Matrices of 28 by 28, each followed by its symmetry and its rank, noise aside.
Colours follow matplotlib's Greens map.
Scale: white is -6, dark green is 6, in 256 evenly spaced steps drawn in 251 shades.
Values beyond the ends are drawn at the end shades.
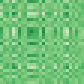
symmetric, rank one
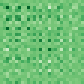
symmetric, rank two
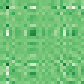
symmetric, rank two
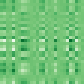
no symmetry, rank one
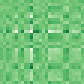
symmetric, rank one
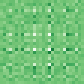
symmetric, rank one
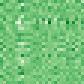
no symmetry, rank three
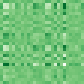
symmetric, rank one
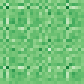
symmetric, rank two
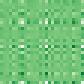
symmetric, rank one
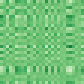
symmetric, rank one
